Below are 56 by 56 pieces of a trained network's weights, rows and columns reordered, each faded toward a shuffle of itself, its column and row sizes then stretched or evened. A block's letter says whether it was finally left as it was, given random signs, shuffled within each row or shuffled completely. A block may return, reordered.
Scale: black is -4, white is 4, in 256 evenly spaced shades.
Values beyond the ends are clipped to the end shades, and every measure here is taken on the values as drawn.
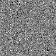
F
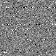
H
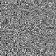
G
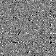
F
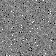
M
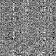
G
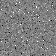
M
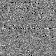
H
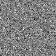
H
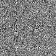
F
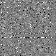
F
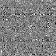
G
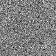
H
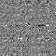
G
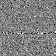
H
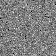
M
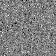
M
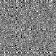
G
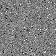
M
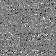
H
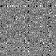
G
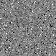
M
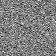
M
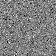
M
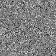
H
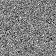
M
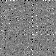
F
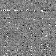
G
